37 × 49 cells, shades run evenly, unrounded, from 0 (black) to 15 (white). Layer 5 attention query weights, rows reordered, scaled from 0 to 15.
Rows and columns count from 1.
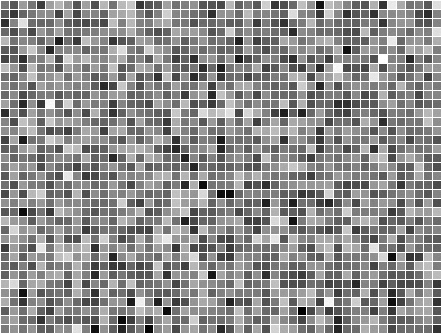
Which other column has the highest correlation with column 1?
32
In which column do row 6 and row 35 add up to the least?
6
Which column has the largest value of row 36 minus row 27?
42
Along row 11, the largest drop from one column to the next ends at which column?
24
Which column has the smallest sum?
11
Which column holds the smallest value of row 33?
3
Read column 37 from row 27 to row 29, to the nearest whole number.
10 11 10
